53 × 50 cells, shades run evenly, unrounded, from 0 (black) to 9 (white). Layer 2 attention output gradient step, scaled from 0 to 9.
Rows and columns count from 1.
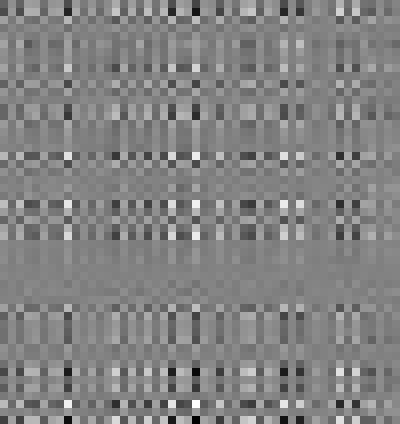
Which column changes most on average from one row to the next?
25
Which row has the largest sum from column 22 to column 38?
26
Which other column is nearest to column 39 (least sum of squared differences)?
11
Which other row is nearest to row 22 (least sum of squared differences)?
7
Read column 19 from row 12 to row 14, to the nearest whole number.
4 5 6
